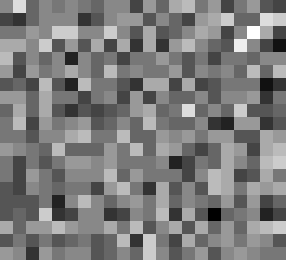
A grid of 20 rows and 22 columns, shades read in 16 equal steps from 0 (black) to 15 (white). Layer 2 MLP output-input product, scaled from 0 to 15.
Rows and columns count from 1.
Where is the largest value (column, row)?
20, 3
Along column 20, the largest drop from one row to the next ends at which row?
4
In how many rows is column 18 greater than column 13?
7
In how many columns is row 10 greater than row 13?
9
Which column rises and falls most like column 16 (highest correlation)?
6
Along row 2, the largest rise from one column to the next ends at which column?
21
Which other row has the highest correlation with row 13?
2
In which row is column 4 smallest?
13
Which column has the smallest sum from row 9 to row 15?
8
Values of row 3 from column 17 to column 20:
9 4 8 15
